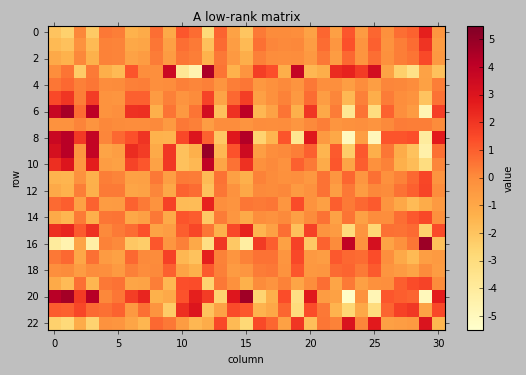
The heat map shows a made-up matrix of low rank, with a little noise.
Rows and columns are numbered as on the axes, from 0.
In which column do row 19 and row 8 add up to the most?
11
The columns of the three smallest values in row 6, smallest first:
29, 23, 25
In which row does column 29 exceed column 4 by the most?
16
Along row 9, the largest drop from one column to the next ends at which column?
13
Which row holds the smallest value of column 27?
3
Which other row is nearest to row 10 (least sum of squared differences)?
9
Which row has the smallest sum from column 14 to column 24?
21
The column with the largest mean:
1
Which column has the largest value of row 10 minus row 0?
12
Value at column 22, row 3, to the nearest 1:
2
